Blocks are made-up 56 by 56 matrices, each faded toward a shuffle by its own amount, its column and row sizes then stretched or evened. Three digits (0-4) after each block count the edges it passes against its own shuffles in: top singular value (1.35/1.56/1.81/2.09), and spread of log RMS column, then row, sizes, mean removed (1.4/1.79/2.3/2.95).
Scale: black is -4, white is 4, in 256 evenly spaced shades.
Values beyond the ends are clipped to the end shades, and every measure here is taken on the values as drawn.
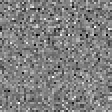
2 0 1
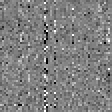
3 3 0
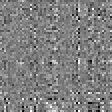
4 3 3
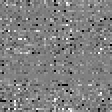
0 2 4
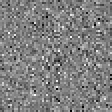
3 2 0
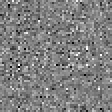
2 1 2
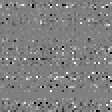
0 1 4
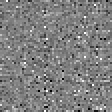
1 1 1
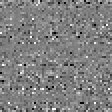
0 0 3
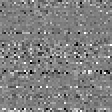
0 1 4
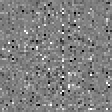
2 3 1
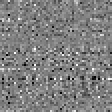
3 1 3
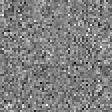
3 2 0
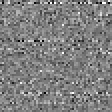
2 0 3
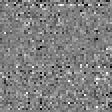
0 1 3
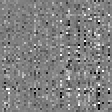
4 4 1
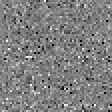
1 0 1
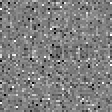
3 1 1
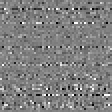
4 0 4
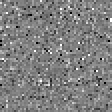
0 0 1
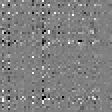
4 3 3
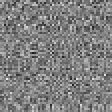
4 0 3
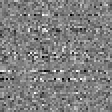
2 1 3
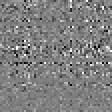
1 2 4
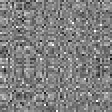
4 0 1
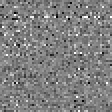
0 1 3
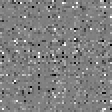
0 2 3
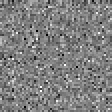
3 0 0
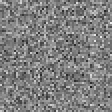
2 0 0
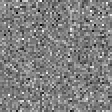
1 1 0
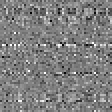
4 0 3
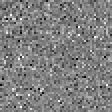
2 0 1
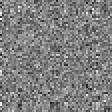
3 2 0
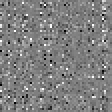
3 3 2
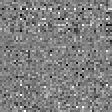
2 1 3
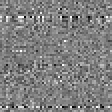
4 0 3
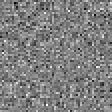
4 0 1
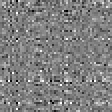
4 1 3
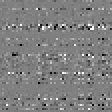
3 2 4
